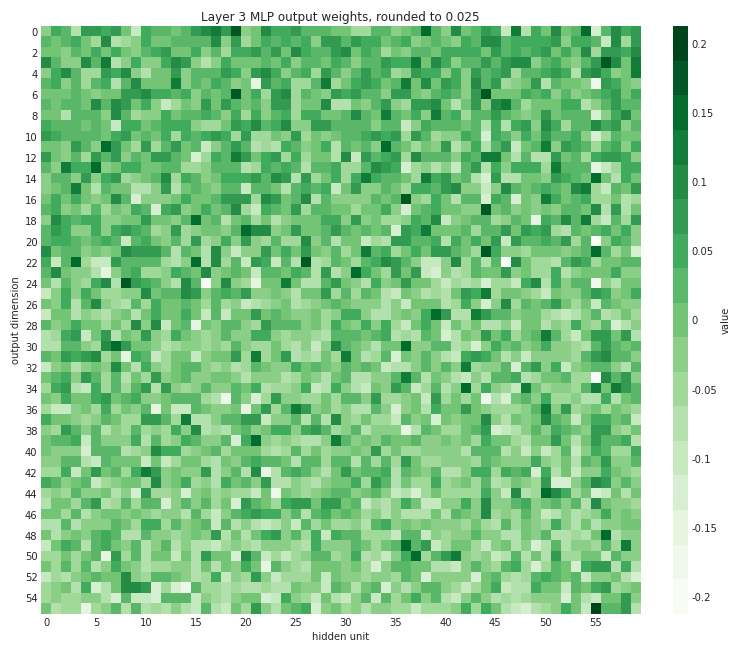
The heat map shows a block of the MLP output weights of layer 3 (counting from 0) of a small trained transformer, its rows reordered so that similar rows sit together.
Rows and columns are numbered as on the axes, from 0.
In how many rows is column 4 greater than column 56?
17
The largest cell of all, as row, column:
55, 55
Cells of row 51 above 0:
15
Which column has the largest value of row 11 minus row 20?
34
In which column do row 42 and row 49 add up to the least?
49
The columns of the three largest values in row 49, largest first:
36, 58, 38
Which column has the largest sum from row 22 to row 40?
56
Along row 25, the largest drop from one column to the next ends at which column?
45
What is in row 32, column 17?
-0.05
